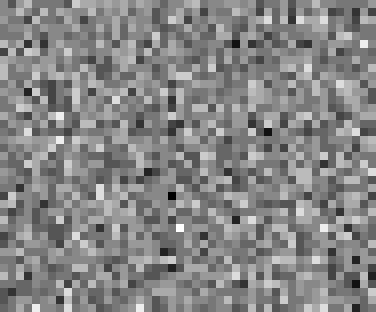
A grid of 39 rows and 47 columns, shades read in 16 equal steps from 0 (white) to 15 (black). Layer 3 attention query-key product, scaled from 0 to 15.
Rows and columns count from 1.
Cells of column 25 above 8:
9
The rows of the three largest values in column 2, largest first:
37, 27, 1
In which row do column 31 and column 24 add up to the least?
26
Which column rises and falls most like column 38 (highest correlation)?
39
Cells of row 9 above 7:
24
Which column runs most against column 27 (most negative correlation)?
28
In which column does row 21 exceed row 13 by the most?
15
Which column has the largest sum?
42
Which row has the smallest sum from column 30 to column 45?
11
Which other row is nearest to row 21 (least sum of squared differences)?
19
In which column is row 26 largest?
6
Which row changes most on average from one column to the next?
16
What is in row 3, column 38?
2
